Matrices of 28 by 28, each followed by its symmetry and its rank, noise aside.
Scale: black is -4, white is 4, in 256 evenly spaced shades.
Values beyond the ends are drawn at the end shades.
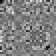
symmetric, rank five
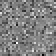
no symmetry, rank five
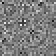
symmetric, rank six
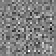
no symmetry, rank five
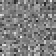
antisymmetric, rank six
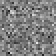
no symmetry, rank seven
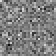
symmetric, rank six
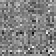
no symmetry, rank seven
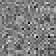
symmetric, rank five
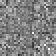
symmetric, rank six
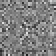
antisymmetric, rank six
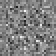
no symmetry, rank five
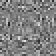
no symmetry, rank six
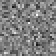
no symmetry, rank seven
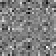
no symmetry, rank five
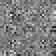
no symmetry, rank five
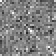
symmetric, rank six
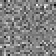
no symmetry, rank six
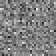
antisymmetric, rank six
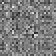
symmetric, rank five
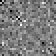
symmetric, rank seven
